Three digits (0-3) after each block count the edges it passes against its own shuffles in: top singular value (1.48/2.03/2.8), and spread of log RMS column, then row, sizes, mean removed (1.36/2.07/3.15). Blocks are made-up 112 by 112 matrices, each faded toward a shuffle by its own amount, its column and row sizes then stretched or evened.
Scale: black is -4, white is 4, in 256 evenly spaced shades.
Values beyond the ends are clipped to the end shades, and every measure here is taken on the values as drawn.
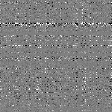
2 2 3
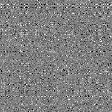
2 1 2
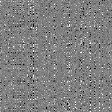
2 3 1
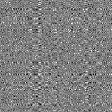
3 1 2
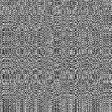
3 3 1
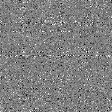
1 1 2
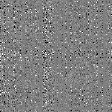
0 3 2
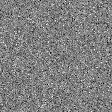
0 0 0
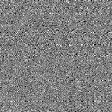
2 0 2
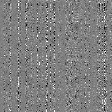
2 3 0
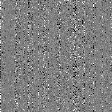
0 3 0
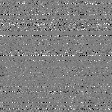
2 0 3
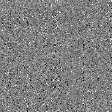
0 2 1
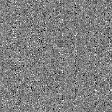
1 2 0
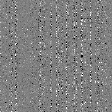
1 3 0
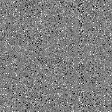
0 2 1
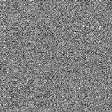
2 0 2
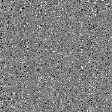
0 2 1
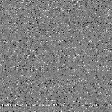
2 0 2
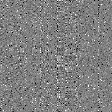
2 2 0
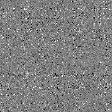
0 2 2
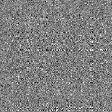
2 2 2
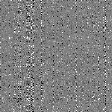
2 3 1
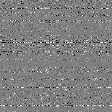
2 0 3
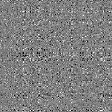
2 2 2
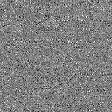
2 0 1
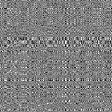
3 2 3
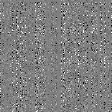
0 3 2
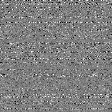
1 0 3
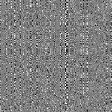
3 3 0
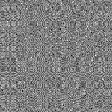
3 1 0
